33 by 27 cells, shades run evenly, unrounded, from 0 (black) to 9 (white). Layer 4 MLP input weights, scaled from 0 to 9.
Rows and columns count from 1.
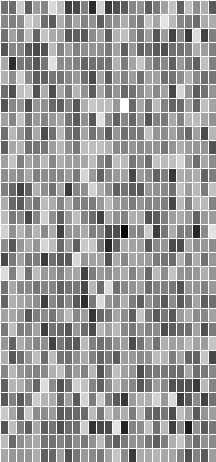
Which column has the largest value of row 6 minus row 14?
3
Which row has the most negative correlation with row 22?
16
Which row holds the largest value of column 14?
21
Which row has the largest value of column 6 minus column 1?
28
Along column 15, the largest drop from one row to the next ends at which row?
32
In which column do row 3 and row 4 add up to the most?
25
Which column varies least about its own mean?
17
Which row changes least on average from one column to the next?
11
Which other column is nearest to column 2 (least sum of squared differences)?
15
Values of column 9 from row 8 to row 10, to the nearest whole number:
5 4 4
